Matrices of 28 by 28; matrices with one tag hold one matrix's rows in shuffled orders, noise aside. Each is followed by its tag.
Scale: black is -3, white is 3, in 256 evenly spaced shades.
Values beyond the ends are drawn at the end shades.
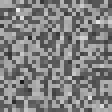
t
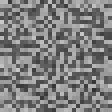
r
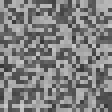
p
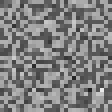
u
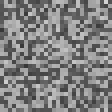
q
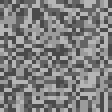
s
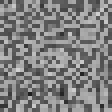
s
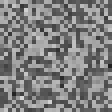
u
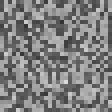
s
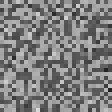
t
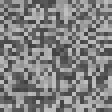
p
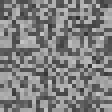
r
